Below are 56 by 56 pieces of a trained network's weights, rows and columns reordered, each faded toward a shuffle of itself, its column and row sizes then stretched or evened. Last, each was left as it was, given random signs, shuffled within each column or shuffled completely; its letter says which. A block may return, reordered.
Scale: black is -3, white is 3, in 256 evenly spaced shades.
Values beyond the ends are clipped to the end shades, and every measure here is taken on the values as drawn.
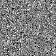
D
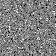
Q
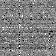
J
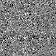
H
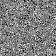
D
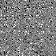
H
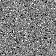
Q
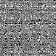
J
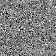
D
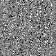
D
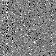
D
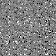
J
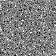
D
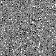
D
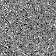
D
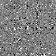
J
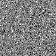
D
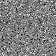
Q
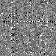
J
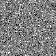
D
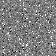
D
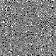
J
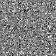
H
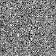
H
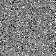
D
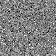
Q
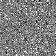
D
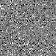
J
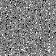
D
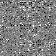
J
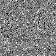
D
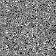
H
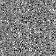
H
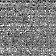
J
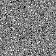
D
